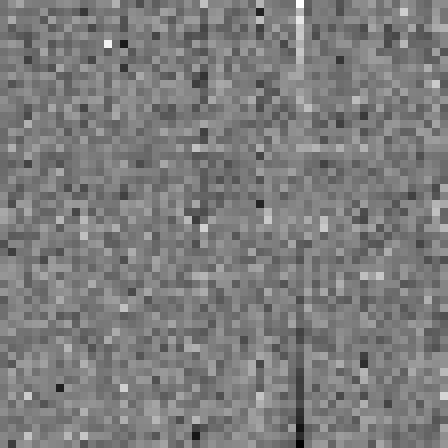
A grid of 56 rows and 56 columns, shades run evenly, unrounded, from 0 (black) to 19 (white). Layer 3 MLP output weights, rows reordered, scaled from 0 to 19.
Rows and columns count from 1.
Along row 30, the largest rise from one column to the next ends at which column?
11
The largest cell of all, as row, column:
1, 38
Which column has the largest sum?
39
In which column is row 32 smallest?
2
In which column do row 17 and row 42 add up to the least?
26
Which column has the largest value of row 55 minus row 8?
4
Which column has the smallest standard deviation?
44
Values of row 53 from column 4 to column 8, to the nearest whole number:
10 9 9 9 8
